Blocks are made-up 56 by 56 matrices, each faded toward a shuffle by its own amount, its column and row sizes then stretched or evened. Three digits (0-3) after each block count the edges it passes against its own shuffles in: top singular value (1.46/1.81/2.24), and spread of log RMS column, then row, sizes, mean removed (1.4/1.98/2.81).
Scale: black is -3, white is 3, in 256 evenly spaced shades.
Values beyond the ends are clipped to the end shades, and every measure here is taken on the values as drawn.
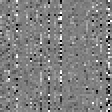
2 3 0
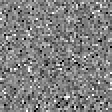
0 0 0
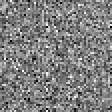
0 1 0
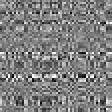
3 0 3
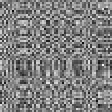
3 1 2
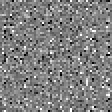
1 2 0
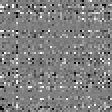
2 2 3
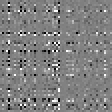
3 3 3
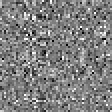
2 1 1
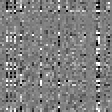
3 3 2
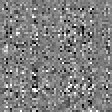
1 3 2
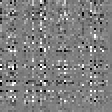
2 3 3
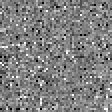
0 1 1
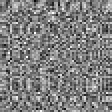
3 1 0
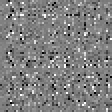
1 2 2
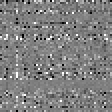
0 2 3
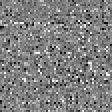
0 0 1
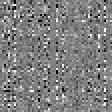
0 3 2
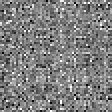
2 1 0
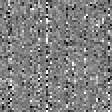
1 3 0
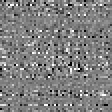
1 1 3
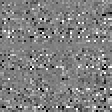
0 1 3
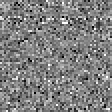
1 0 1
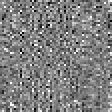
3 2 1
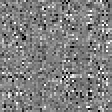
2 2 1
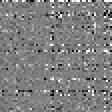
1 2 3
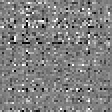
0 2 3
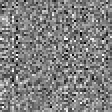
2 2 0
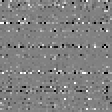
1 1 3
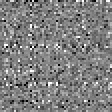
1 1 2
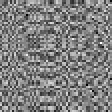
3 1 1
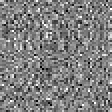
3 1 0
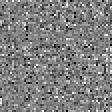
0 1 2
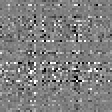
1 2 3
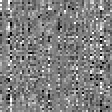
3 3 0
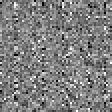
2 2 1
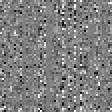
1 3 0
